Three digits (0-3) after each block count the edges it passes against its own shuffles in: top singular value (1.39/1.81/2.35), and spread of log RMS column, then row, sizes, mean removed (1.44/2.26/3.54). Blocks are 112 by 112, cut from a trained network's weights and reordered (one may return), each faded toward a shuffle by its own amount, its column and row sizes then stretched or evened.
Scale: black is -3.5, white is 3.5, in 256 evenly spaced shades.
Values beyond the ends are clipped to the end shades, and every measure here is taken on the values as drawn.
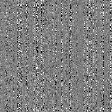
2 3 1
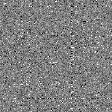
1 1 2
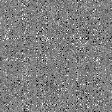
1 2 1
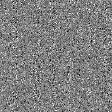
0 2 0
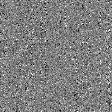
0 2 0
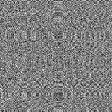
3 0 1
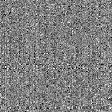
2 1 1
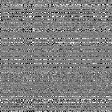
3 1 3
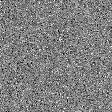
0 0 0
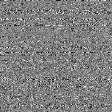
0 0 3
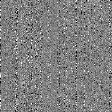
0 3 0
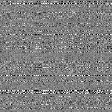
3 1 3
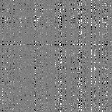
2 3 2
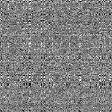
3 2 2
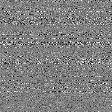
0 0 3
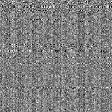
3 0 2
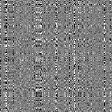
3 3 2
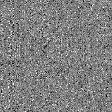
2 1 0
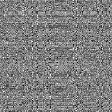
3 2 1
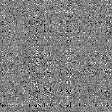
2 2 2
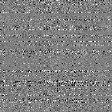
0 2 3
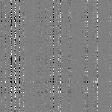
3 3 1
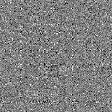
2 1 1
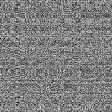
3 0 0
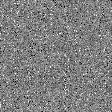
0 1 0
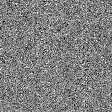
0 0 0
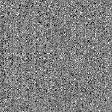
1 1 1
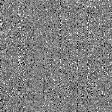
1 2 0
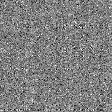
1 0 1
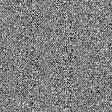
1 2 0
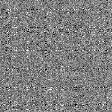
2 1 2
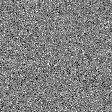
0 0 0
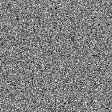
0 0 1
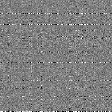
3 1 2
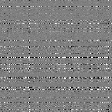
3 1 3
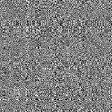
3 2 2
